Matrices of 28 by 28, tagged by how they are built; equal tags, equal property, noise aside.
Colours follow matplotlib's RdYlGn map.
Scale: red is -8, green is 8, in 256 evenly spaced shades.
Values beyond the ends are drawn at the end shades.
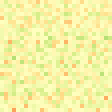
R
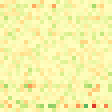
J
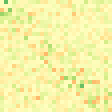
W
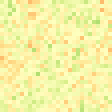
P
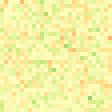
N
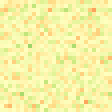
R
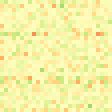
J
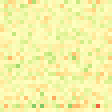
J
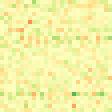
J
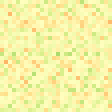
R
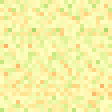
R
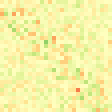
W
